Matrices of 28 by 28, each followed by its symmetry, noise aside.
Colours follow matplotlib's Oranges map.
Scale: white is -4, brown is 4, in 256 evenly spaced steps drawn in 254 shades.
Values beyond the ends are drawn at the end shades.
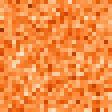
antisymmetric.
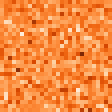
antisymmetric.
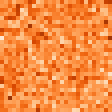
symmetric.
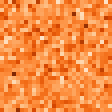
symmetric.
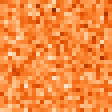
antisymmetric.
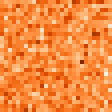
antisymmetric.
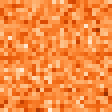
same after a half turn.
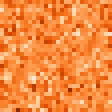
same after a half turn.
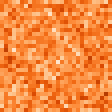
symmetric.
